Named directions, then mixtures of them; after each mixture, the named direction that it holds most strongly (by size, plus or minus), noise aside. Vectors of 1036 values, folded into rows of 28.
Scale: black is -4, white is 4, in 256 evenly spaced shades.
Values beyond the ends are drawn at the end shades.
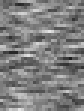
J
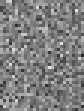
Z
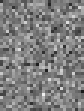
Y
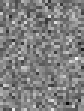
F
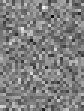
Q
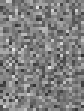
Z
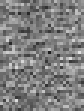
J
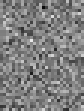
Q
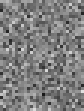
Y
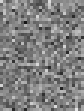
Y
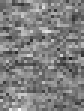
J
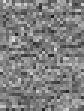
Q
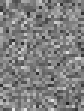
F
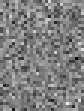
F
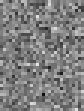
Y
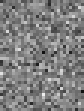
Y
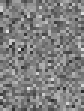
F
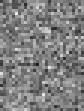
Y
